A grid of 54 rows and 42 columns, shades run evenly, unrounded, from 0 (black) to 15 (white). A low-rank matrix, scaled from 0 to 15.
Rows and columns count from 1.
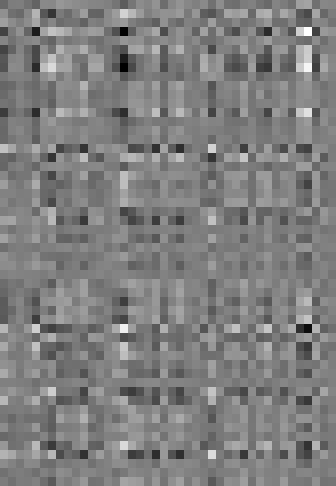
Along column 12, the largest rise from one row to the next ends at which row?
38
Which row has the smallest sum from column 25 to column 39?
51
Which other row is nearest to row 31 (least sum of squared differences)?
26
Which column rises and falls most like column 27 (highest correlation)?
2
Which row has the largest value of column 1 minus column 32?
37
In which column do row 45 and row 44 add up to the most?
27
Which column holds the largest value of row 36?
39
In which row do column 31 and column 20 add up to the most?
18
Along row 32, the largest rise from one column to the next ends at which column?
8
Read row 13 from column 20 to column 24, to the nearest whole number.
11 5 9 11 9
